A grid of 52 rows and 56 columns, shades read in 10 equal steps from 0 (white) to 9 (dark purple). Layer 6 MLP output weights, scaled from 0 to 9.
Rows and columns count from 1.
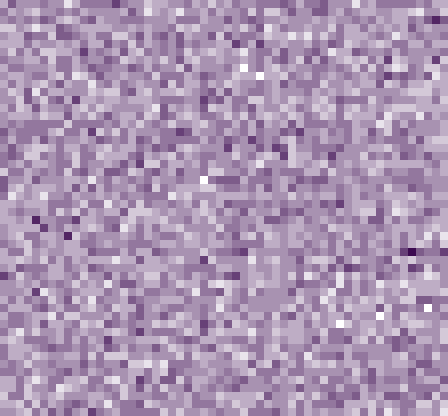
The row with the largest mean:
32
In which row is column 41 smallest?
38
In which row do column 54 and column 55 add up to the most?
3
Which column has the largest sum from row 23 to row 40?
30
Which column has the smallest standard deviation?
25
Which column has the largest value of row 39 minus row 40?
48
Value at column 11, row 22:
6
